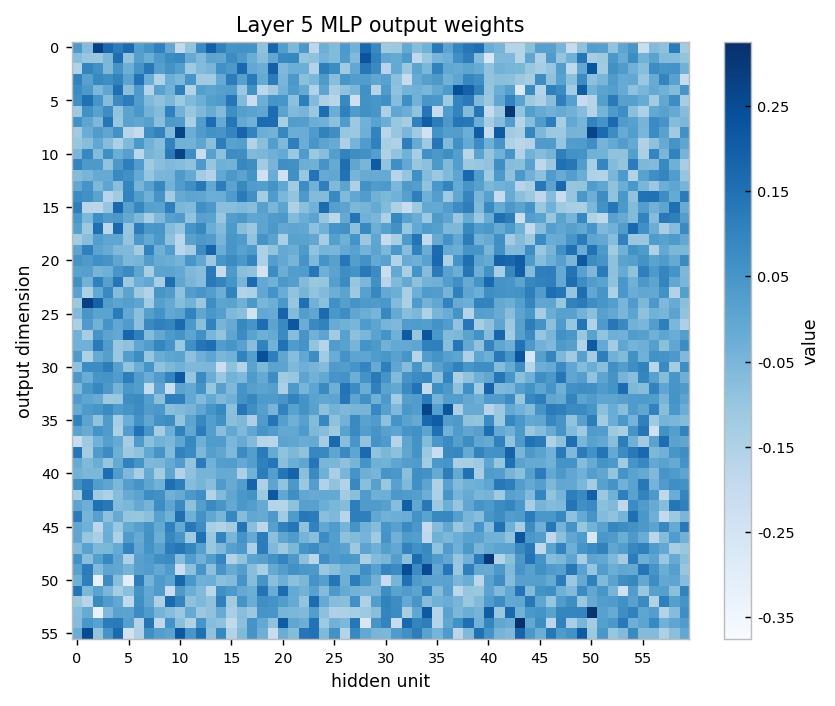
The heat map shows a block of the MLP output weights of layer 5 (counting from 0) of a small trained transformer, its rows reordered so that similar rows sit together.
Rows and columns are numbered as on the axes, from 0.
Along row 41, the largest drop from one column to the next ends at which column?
18
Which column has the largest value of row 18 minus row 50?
2
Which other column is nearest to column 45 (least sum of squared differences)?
36
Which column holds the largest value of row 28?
50
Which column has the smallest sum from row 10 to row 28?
30
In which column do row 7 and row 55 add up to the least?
5
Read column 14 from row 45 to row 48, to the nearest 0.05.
-0.15 0.1 -0.05 0.1
